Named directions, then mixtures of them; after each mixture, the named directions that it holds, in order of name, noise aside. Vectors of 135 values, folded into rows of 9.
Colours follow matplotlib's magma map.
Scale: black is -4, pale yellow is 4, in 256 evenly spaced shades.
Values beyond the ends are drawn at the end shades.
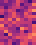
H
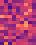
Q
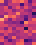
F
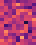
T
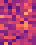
Q.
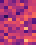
F, H.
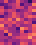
H.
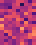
F, H, Q.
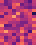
F, H, T.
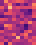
Q, T.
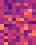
H, Q, T.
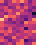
F.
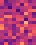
F, H, Q.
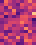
F, T.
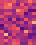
H, Q.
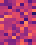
F, H, Q.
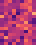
F, Q, T.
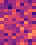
F, H, Q.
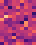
F, Q.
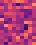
F, Q, T.
